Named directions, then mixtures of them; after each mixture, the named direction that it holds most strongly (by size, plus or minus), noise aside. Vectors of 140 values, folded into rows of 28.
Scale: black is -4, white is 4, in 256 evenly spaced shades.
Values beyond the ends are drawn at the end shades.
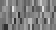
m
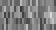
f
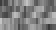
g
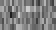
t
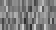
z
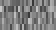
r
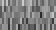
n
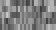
g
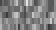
g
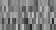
z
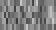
f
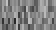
z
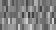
z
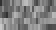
g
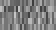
r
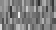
t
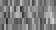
f
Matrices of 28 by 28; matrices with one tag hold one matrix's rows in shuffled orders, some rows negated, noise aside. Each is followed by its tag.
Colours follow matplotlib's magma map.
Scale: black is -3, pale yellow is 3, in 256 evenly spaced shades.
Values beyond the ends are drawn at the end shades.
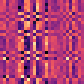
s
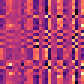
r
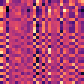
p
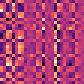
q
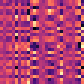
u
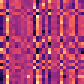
p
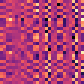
r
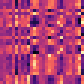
u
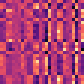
r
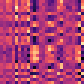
u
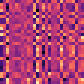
p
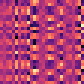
u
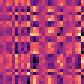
u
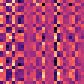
q
